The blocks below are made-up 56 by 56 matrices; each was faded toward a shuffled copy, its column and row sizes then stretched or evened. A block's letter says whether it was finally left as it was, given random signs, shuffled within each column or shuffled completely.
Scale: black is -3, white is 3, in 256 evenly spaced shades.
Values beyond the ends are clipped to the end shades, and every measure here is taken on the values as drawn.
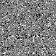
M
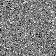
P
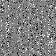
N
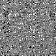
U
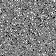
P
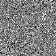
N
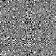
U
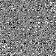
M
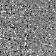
M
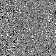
N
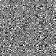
U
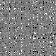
U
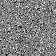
P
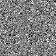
M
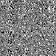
U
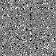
M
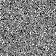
P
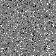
N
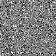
M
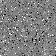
P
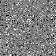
M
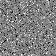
P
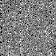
N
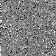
N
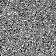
P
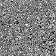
N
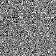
M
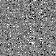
M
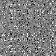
U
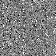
N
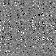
U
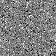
P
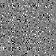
U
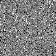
N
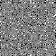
U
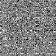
U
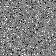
P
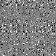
U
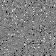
N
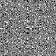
U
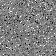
P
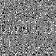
U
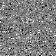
M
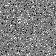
P
